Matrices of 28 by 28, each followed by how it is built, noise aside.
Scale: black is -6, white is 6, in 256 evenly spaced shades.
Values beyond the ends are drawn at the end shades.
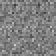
repeating columns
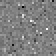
sparse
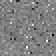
sparse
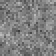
smooth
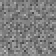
repeating columns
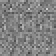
repeating columns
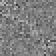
block diagonal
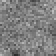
smooth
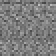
repeating columns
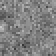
smooth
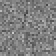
noise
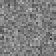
noise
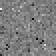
sparse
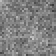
smooth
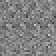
repeating columns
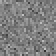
noise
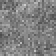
smooth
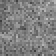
smooth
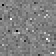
sparse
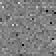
sparse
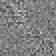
block diagonal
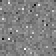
sparse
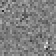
block diagonal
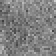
smooth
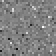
sparse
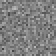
noise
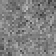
smooth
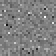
sparse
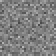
repeating columns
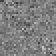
block diagonal
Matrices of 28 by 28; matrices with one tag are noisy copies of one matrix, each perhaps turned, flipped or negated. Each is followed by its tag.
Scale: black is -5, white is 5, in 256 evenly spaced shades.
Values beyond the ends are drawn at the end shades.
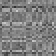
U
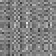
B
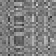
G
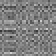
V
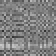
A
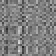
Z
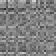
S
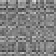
S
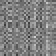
B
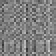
V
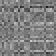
U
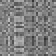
G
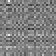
B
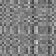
Z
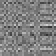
V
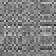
V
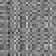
B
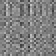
V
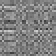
V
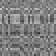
G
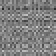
B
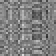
G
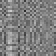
A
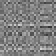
V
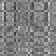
U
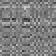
Z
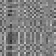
A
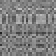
G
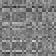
U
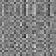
V
